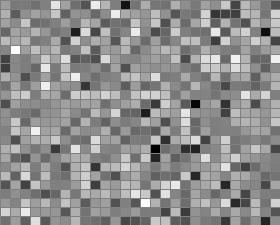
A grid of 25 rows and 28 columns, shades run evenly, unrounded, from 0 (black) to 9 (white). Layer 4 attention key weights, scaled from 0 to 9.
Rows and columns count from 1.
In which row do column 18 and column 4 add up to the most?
21
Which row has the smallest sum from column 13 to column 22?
17
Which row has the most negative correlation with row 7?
5
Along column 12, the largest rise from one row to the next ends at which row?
2
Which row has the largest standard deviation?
4
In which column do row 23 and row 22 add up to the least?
25
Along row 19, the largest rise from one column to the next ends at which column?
11
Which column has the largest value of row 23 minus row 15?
15
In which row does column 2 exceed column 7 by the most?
6
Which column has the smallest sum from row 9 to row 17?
20
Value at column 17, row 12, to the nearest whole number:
7
